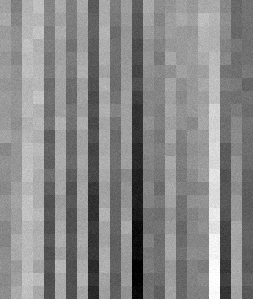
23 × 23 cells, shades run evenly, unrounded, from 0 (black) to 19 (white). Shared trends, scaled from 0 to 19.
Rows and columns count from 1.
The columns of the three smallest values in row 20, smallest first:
13, 9, 21
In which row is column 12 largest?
18
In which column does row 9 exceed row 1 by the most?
20
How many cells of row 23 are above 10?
11
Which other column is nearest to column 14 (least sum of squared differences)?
17
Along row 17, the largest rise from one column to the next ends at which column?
10
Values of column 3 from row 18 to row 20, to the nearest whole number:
14 14 14
